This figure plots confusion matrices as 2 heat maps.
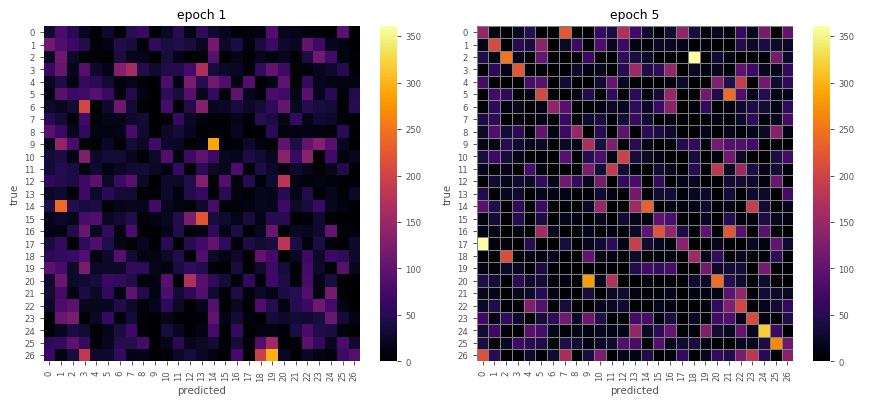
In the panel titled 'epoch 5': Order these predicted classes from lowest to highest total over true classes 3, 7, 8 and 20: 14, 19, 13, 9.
19, 14, 13, 9
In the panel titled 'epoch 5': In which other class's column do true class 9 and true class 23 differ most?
11
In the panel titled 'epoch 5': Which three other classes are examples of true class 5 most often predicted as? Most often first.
21, 16, 19
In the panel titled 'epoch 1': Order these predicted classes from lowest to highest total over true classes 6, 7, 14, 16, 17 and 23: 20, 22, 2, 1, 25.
25, 22, 2, 20, 1
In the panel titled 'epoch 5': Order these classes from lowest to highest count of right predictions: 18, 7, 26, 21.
7, 21, 26, 18
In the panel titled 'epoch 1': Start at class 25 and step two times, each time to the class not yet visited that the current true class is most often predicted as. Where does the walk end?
3
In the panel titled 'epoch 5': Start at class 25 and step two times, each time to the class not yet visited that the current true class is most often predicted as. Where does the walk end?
0
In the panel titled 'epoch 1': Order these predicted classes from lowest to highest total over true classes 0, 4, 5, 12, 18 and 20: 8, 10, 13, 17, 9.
9, 8, 17, 10, 13
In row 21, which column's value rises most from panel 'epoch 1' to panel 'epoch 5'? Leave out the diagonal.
22
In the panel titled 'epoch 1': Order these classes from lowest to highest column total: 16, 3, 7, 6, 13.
16, 6, 7, 13, 3
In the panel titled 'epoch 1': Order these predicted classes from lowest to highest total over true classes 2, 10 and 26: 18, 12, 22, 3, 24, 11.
11, 12, 24, 22, 18, 3
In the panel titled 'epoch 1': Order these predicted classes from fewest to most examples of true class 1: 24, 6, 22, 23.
24, 6, 23, 22
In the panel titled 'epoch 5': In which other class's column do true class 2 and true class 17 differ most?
18
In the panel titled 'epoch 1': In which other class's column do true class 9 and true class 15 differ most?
14
